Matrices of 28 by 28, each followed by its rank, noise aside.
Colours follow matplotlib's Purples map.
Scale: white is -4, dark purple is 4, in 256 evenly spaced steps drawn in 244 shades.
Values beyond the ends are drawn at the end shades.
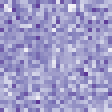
seven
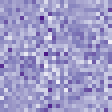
six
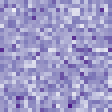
seven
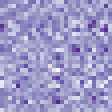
four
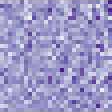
seven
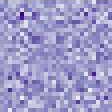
six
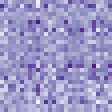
four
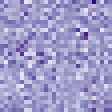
five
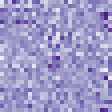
seven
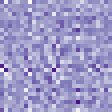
six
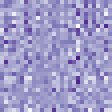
four
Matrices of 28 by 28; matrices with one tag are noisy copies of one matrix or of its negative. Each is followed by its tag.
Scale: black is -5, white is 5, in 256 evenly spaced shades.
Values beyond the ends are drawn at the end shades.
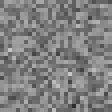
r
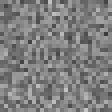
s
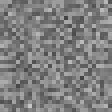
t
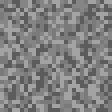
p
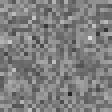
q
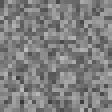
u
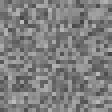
r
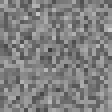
p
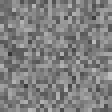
s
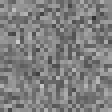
q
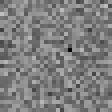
t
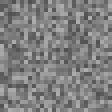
s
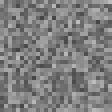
r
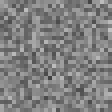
t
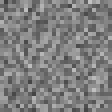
p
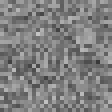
q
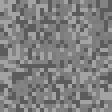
s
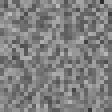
p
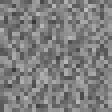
p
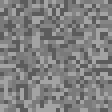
t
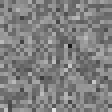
q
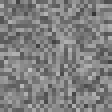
q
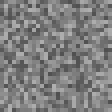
u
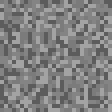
p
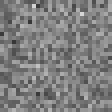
s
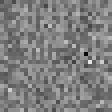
s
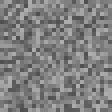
t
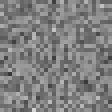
q
